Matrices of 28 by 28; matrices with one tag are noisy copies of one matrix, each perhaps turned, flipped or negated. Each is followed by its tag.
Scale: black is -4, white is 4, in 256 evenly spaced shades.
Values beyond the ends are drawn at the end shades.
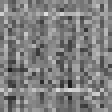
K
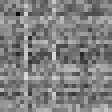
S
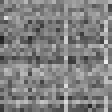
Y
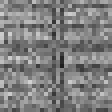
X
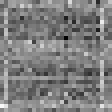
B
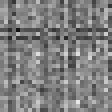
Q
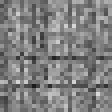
S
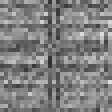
X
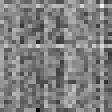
Y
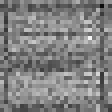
B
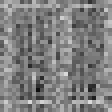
B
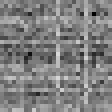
S
